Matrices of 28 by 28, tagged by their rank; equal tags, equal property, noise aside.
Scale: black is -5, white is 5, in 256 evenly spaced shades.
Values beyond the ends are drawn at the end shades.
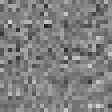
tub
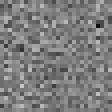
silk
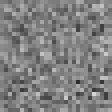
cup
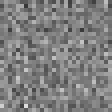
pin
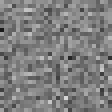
cup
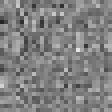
cup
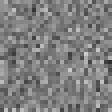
pin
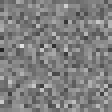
tub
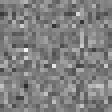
pin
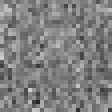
tub
